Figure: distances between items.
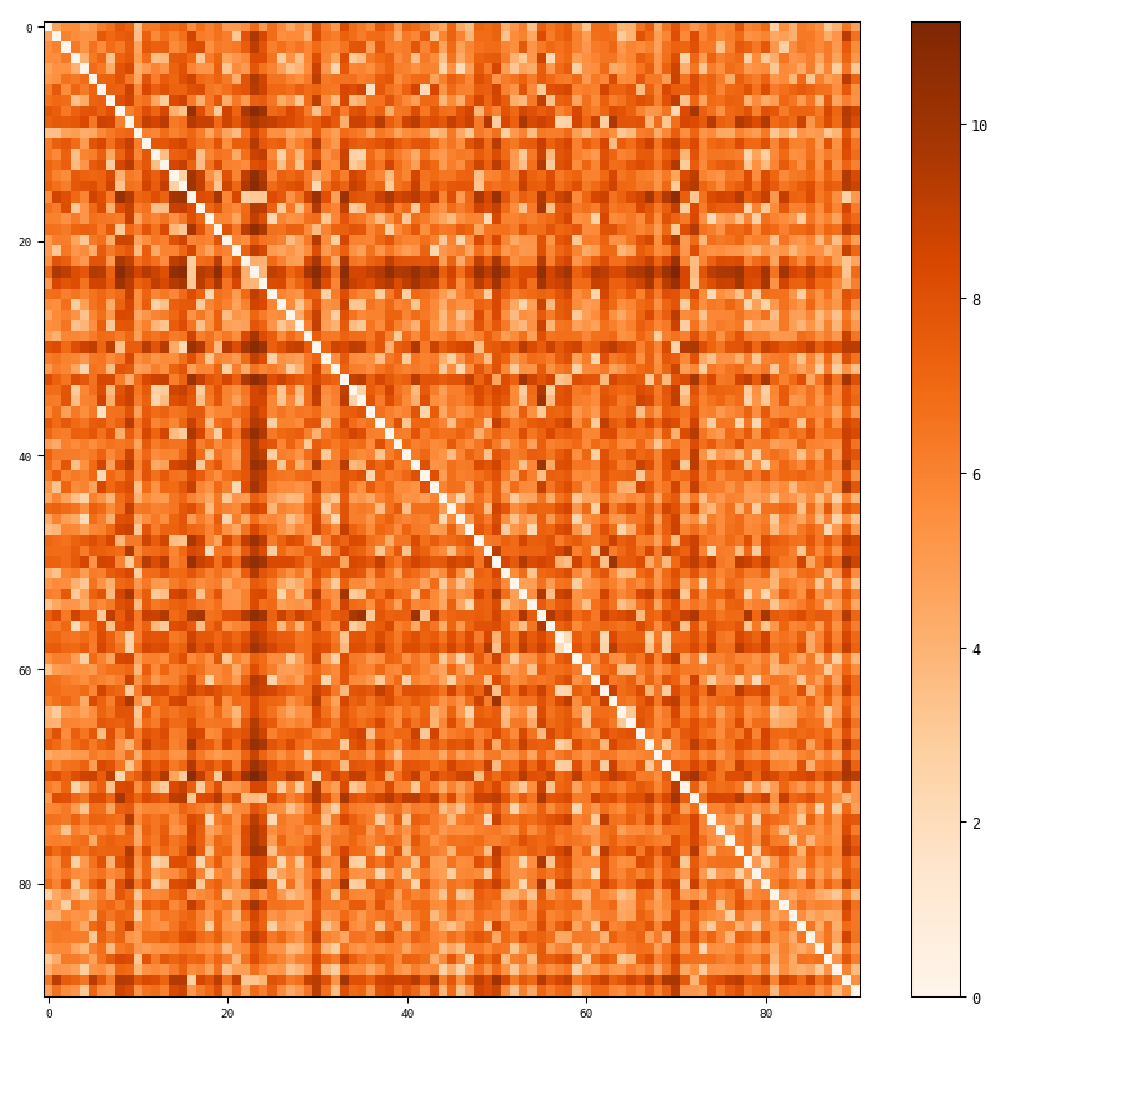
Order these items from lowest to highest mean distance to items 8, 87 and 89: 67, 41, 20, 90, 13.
90, 20, 67, 13, 41
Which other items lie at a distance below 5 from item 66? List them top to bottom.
6, 36, 42, 55
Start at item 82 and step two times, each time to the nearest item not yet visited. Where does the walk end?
75
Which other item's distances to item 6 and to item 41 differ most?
55
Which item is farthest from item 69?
23
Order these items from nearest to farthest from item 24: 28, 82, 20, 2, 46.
46, 20, 28, 2, 82
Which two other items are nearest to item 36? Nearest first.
6, 42
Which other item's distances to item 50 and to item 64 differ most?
47
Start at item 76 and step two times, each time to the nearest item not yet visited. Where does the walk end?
10
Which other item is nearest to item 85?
5
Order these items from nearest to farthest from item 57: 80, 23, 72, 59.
59, 72, 80, 23
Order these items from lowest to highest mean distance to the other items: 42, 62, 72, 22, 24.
42, 22, 62, 72, 24
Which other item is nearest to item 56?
3
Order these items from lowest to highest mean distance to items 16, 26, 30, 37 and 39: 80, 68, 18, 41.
68, 18, 80, 41
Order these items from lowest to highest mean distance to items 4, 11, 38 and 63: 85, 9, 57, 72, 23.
85, 57, 72, 9, 23
